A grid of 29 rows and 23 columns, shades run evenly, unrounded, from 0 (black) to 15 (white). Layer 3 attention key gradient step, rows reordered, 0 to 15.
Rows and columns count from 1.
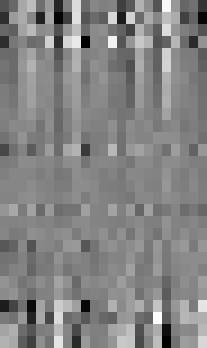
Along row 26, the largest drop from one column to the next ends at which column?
10
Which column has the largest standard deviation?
19
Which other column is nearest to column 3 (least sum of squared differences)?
20
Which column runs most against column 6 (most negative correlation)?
22
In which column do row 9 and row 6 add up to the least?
15
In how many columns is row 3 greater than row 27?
13
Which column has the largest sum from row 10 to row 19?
9
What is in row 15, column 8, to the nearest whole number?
7
